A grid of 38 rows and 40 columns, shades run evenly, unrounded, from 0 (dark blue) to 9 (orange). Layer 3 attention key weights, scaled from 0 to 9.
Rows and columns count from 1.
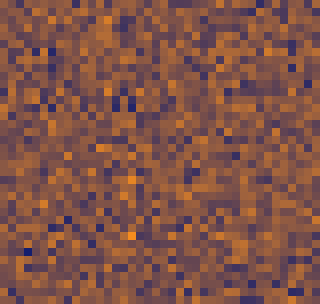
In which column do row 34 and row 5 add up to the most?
14
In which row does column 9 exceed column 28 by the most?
20
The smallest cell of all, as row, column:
32, 4
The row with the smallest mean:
18
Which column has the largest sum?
17
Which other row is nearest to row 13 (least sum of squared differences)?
21
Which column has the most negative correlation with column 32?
5
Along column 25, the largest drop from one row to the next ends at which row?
22
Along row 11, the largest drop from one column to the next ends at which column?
31
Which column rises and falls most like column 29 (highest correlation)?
30
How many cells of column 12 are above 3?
32
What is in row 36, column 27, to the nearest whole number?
4
